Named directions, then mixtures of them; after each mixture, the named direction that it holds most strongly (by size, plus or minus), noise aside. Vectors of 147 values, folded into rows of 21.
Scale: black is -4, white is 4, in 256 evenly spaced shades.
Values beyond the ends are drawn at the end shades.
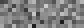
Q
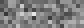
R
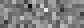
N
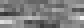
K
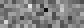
N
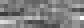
K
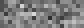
R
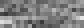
K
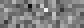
N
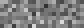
Q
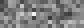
R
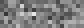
R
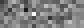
R
